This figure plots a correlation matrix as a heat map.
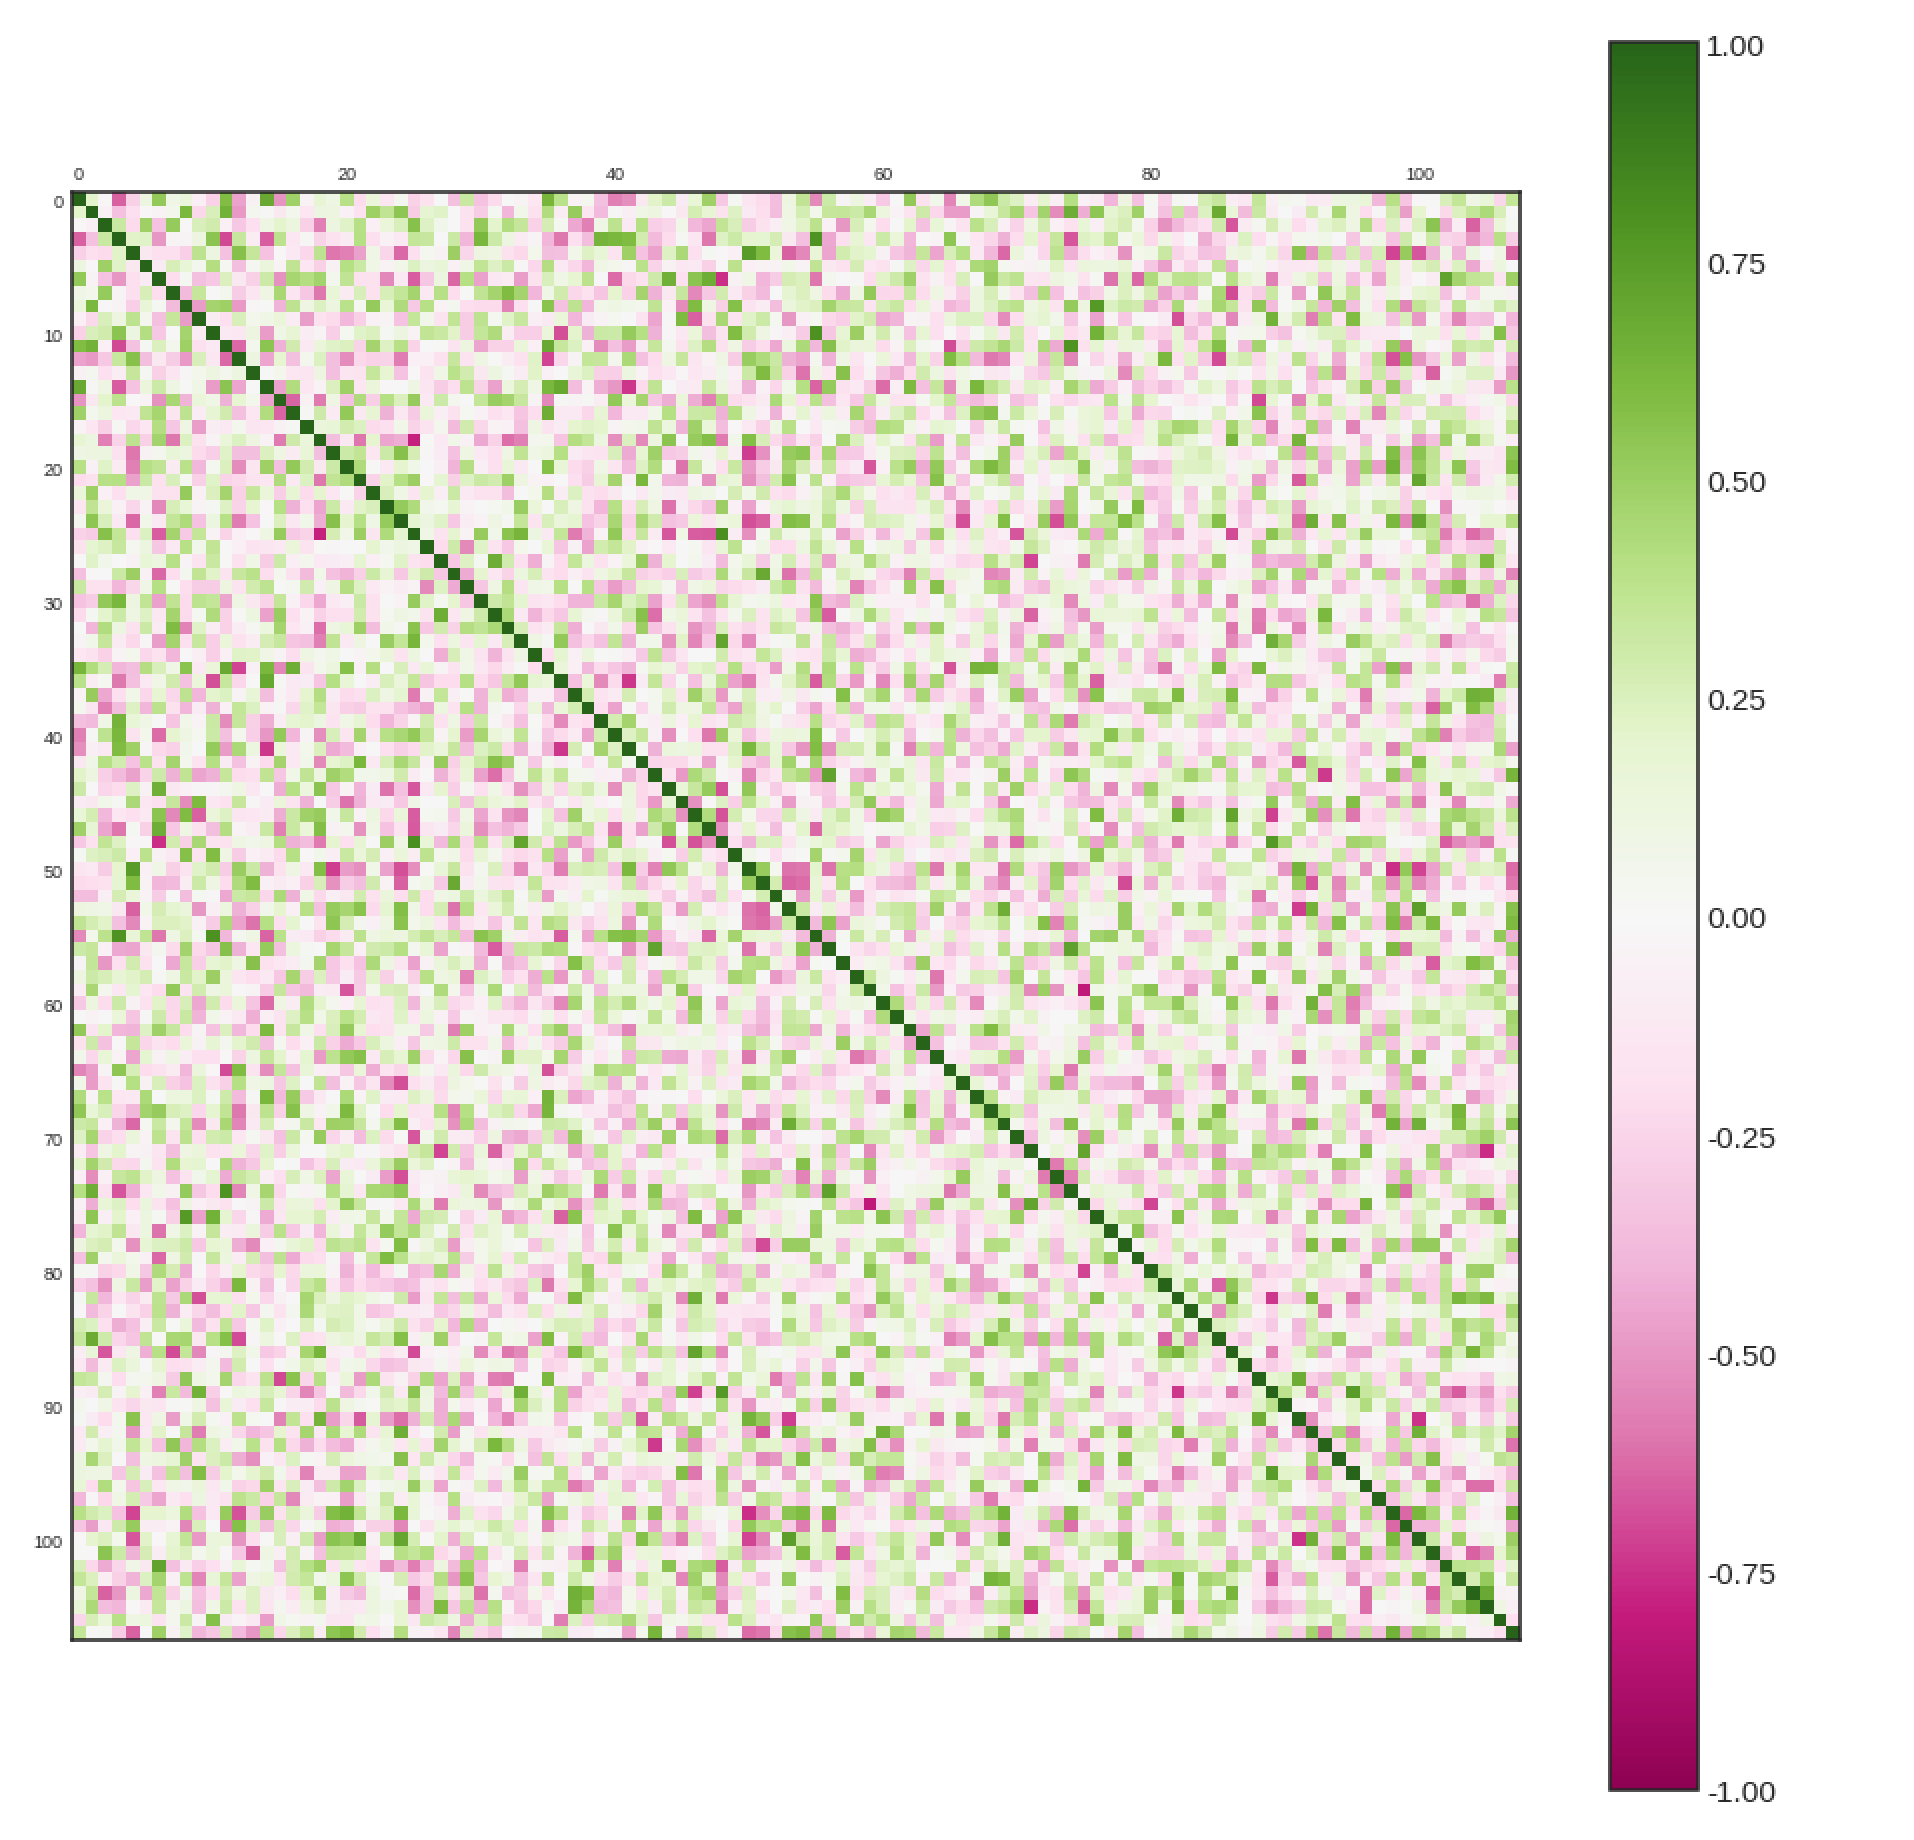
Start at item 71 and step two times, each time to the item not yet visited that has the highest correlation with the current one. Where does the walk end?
96
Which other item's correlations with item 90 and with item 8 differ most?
76
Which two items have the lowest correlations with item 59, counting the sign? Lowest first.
75, 20
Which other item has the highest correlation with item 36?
14
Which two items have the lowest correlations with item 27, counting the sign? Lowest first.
71, 75
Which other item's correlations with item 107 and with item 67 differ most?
92
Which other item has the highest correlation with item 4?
50
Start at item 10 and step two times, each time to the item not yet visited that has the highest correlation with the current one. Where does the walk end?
3
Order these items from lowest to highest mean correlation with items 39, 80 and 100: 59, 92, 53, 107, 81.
59, 81, 107, 53, 92
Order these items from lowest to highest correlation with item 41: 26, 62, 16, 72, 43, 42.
62, 43, 72, 16, 42, 26
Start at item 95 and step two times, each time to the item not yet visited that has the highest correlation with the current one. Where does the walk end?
48
